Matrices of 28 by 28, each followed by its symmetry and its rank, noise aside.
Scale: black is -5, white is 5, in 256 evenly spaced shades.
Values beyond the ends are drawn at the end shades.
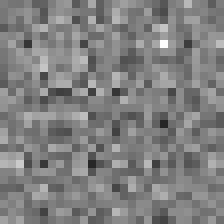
no symmetry, rank four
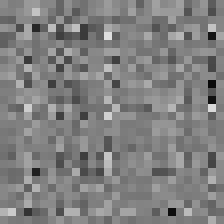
no symmetry, rank four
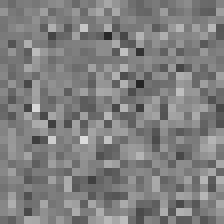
antisymmetric, rank six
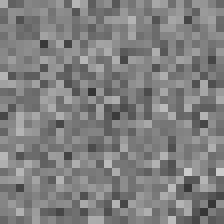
symmetric, rank eight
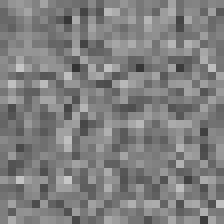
antisymmetric, rank six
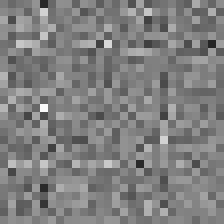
no symmetry, rank six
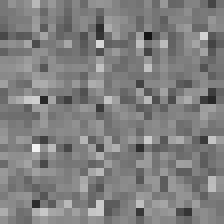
antisymmetric, rank four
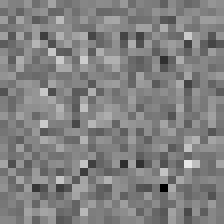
no symmetry, rank six
